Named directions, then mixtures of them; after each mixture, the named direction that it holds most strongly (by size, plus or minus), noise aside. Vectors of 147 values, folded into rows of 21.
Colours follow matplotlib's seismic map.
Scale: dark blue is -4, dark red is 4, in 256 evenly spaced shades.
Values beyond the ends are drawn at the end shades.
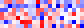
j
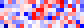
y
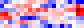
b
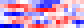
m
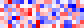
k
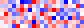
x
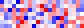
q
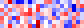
k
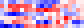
m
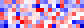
j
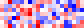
k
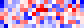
y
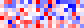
j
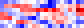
b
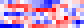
m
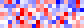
k
